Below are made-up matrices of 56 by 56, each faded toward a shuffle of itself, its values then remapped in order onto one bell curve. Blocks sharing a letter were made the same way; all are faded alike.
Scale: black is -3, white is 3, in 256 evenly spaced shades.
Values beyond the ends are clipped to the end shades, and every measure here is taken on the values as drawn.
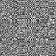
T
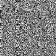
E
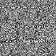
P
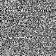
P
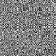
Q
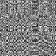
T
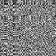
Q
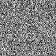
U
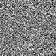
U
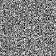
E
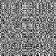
T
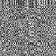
Q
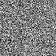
U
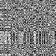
Q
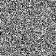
E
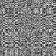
T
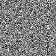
E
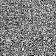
P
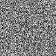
E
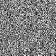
U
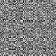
T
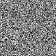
E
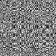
T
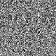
U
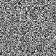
U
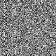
E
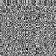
Q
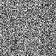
U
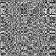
T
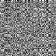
Q
